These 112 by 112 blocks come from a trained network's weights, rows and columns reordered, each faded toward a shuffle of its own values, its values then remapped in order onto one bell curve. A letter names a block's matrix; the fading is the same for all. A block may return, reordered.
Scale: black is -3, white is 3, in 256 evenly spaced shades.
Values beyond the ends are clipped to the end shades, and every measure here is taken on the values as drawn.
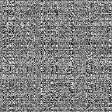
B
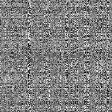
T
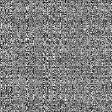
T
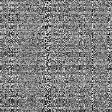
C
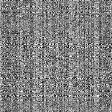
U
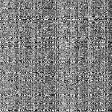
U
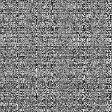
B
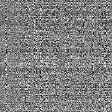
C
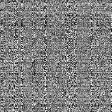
C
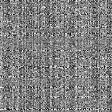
U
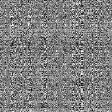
T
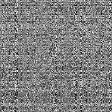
T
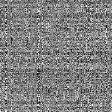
C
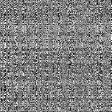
C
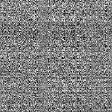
T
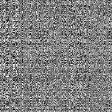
T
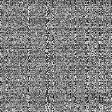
C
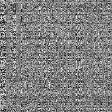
T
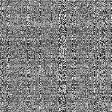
T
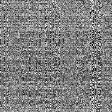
C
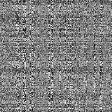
C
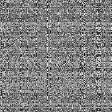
C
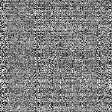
C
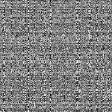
C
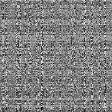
C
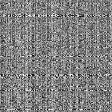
U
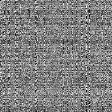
C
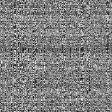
T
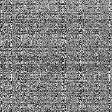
B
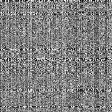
U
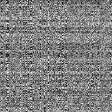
B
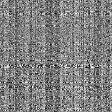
U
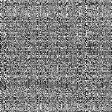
B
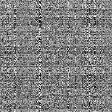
B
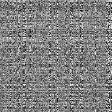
B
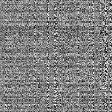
B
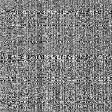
U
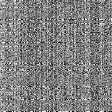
U
